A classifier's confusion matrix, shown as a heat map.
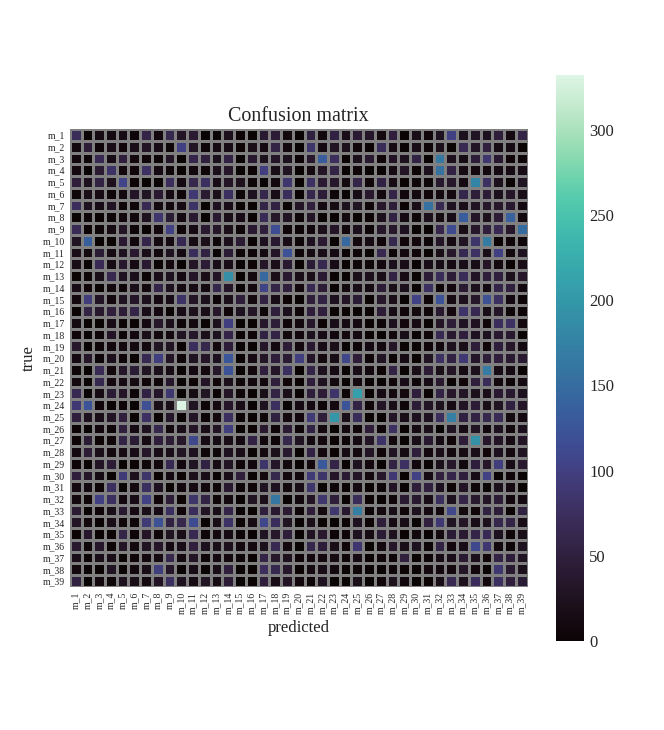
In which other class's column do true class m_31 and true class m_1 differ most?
m_33
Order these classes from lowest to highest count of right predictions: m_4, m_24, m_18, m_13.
m_13, m_18, m_4, m_24
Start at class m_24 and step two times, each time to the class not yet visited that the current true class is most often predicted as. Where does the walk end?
m_36
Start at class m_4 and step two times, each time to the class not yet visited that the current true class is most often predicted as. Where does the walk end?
m_18
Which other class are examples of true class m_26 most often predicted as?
m_14
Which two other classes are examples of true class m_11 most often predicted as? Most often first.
m_19, m_37
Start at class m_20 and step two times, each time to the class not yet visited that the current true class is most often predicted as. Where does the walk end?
m_17
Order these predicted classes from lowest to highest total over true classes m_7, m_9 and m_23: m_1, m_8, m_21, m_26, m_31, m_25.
m_26, m_8, m_21, m_31, m_1, m_25
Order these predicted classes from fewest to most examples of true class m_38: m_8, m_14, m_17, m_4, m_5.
m_5, m_4, m_14, m_17, m_8
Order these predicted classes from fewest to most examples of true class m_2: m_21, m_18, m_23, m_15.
m_15, m_23, m_18, m_21
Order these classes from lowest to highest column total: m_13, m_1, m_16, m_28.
m_16, m_13, m_1, m_28
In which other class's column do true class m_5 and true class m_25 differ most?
m_23
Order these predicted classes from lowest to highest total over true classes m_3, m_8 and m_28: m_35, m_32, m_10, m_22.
m_10, m_35, m_22, m_32
